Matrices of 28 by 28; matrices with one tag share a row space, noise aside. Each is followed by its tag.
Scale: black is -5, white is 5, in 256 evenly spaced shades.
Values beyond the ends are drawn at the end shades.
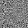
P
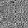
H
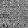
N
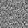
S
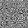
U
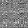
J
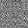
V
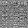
J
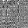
N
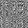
U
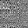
N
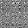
V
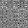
J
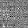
N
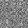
U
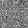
J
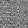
N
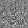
H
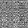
J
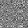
U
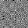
H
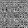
J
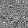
S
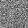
S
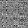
J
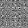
V
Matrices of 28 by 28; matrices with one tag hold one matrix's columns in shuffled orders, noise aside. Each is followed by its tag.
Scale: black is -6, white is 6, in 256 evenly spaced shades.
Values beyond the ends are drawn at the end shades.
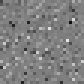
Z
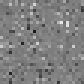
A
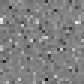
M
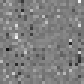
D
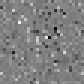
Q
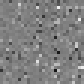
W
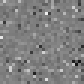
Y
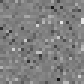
M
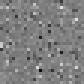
W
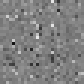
D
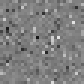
Q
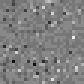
Y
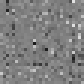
D
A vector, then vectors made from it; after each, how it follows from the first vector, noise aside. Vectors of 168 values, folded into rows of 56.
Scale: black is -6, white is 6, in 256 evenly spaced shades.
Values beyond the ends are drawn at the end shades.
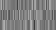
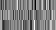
negated, scaled up.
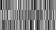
negated, scaled up.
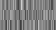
reversed, negated.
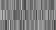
reversed, negated.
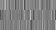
wrapped around, negated, partly zeroed.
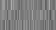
wrapped around, negated, shrunk.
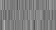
shrunk.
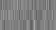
negated, shrunk.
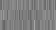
negated, shrunk.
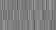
shrunk.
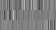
wrapped around, negated, partly zeroed.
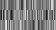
reversed, scaled up.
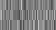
reversed, negated.
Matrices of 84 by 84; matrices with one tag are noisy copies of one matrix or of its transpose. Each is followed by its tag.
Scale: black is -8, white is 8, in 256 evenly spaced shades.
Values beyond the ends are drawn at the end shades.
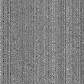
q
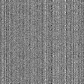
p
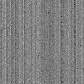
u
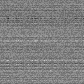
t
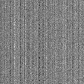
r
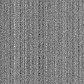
r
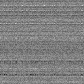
u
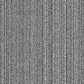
p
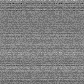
q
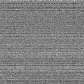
q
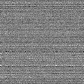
p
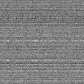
t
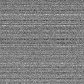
r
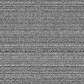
p
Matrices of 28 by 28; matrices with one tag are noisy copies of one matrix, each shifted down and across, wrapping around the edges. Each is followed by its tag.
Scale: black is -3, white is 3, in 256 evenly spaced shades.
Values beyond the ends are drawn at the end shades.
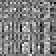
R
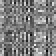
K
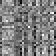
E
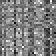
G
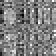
E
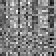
G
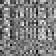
R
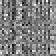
R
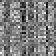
G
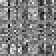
G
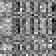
E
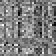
E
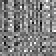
R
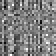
R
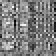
K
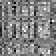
E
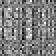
R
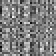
R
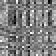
E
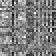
K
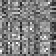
G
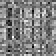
G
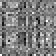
E
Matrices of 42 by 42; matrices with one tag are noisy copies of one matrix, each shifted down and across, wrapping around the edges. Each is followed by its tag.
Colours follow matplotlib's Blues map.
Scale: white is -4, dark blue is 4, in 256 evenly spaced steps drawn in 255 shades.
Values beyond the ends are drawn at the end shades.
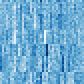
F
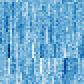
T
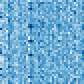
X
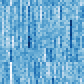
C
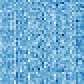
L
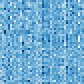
L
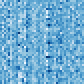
X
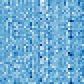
X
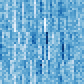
F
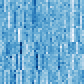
F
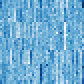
C
